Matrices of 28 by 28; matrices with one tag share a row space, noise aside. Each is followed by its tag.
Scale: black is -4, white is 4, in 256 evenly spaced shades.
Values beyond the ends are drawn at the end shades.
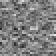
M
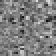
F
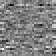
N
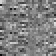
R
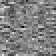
N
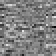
N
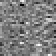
F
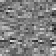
N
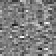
F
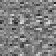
F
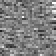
N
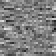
N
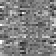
R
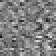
F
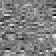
N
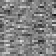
N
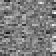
N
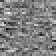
N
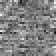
R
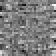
R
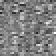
F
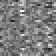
F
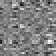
F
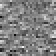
R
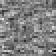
N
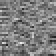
M
